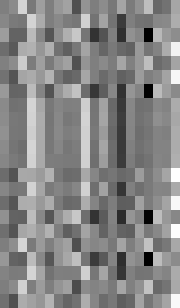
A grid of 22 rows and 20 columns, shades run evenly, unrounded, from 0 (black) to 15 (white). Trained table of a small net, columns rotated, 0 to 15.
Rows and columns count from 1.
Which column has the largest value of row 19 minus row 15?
9
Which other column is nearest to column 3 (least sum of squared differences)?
16
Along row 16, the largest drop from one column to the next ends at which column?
17
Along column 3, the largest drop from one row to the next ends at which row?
19
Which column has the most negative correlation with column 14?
4
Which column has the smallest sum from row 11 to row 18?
14
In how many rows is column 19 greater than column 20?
4
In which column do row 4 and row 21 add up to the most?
20
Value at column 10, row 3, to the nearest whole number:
7
